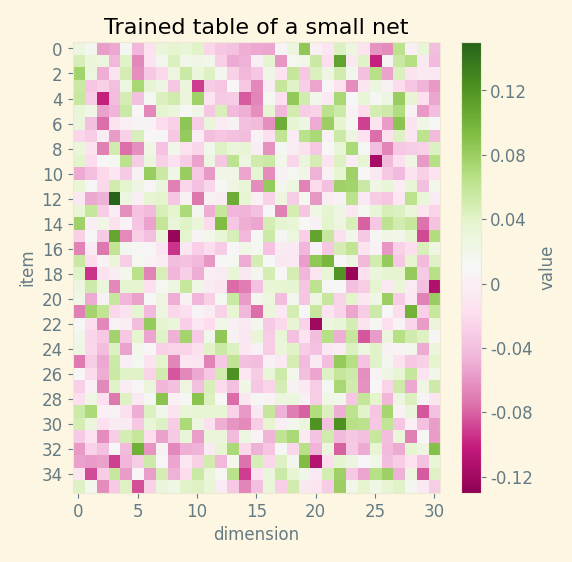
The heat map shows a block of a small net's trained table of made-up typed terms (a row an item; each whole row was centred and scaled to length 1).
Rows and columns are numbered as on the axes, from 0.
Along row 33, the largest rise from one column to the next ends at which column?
15
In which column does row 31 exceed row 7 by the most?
25
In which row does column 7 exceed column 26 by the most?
28
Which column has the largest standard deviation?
20
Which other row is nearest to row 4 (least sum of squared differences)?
35
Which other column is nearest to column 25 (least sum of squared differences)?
18
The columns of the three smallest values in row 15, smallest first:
8, 29, 4
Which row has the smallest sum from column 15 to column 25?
32
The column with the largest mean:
22
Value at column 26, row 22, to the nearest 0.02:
-0.02
